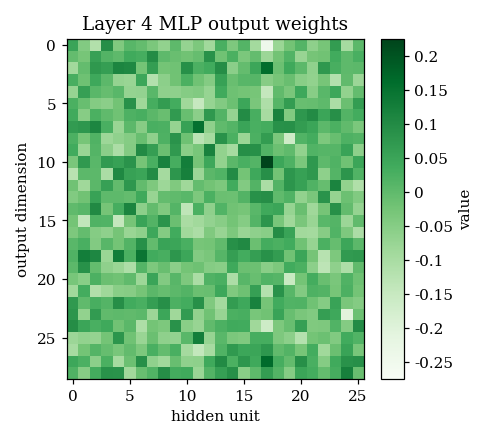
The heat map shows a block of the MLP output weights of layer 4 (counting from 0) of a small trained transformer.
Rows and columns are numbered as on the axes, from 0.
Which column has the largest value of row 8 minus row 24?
17
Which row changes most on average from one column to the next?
11
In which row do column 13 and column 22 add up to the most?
2
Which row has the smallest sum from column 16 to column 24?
0
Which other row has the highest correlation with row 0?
24
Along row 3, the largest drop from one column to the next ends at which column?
7
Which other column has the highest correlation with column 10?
4
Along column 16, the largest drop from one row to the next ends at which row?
23
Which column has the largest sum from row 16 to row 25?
18
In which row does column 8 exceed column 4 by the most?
15
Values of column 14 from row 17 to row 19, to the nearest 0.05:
0.1 0.05 0.05
